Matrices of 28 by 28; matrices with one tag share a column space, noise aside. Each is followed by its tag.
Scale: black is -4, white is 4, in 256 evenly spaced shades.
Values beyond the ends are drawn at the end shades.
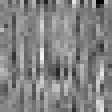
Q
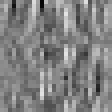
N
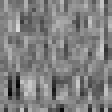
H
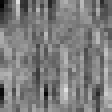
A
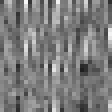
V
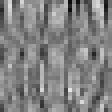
N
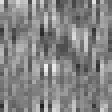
V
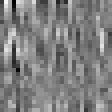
V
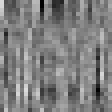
A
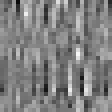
N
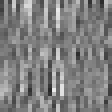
N
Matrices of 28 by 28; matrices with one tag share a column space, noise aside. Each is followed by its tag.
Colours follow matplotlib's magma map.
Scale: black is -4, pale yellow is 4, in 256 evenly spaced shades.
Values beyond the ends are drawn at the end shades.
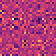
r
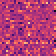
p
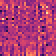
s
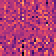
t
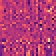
t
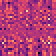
t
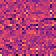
r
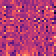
s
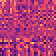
t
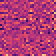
r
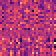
t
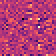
r
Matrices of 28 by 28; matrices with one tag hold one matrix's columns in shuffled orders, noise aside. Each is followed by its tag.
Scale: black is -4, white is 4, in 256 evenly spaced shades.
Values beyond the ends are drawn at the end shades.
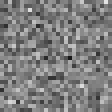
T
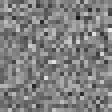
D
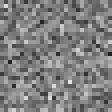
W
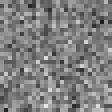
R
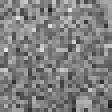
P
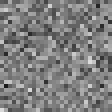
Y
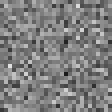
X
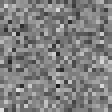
Y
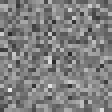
Y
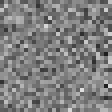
Y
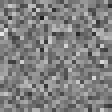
D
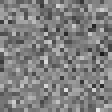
Y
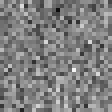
R
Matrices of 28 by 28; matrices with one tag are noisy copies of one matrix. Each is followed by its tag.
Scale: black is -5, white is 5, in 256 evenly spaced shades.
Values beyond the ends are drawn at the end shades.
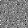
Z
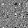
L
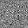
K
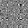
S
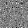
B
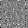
Z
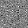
K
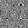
S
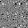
L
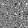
L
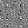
S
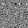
L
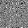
B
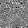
B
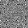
Z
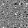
L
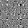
S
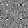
S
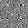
S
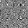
S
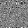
B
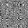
S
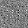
K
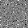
Z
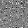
B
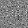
K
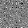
B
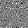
B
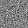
K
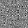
K
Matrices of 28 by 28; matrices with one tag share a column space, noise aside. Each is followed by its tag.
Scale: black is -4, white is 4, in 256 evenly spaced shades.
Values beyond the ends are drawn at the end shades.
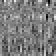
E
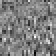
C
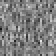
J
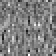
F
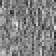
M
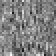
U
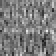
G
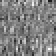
E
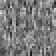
M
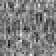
J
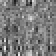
E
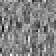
F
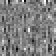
E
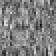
M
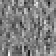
M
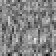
F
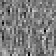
G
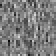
J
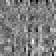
E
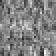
M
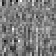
E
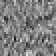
C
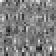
E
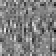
F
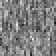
M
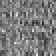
G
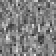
F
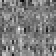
E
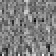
U
